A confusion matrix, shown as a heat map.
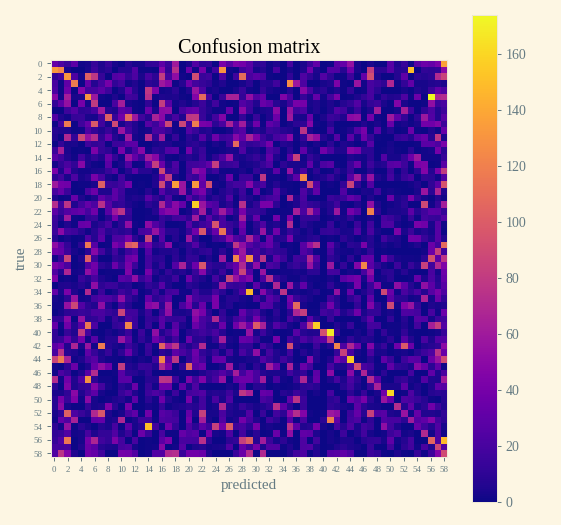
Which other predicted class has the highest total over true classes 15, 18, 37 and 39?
21
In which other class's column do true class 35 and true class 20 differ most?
55
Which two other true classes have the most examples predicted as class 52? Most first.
42, 7
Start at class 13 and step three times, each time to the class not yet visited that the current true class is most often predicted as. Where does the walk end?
41
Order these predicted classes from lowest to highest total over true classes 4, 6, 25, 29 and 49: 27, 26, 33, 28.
26, 33, 27, 28
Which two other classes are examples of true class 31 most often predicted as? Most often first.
28, 2
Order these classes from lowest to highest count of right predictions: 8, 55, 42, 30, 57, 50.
50, 30, 55, 57, 8, 42
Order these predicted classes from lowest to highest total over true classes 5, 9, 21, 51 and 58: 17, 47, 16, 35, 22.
35, 47, 16, 17, 22
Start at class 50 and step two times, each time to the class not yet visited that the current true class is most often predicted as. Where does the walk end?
3
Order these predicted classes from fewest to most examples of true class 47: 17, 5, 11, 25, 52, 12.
12, 52, 11, 25, 17, 5
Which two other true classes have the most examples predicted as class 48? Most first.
7, 33
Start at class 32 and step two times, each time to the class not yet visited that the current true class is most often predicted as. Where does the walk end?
14
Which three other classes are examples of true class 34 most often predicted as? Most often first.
29, 49, 5
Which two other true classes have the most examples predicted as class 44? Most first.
18, 42
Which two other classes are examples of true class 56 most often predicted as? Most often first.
58, 2
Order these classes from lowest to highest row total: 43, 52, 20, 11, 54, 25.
20, 43, 25, 54, 52, 11
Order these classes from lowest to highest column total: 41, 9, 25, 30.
9, 30, 41, 25
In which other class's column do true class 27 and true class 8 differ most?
5
